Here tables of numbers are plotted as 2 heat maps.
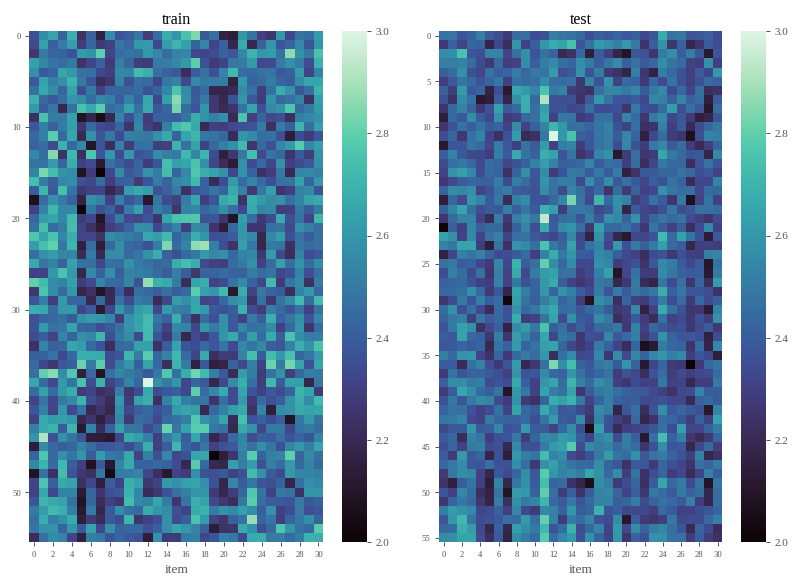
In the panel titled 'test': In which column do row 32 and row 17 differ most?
7
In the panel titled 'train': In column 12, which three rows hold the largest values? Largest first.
38, 27, 35
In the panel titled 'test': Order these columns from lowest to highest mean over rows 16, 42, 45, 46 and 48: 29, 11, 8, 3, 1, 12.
29, 1, 3, 8, 12, 11
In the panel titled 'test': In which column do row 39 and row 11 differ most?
12
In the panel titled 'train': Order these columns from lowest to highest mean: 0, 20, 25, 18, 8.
8, 20, 0, 25, 18
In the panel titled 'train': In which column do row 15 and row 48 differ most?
14
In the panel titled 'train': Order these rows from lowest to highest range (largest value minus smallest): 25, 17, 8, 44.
25, 17, 8, 44
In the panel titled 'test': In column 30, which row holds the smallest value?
35
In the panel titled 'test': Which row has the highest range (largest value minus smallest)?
11
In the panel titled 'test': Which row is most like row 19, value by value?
53
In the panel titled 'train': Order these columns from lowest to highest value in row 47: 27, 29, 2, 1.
2, 29, 27, 1
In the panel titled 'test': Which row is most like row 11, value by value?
36
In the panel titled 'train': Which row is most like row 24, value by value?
52
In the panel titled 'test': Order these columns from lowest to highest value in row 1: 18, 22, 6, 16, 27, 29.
27, 22, 6, 29, 16, 18
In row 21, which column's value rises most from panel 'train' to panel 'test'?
20
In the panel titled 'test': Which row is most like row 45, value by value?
1
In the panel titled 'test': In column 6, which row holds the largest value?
8
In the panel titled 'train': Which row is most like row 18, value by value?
55
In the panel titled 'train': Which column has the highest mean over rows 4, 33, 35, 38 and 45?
12
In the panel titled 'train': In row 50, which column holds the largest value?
23
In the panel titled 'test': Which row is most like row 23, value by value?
54
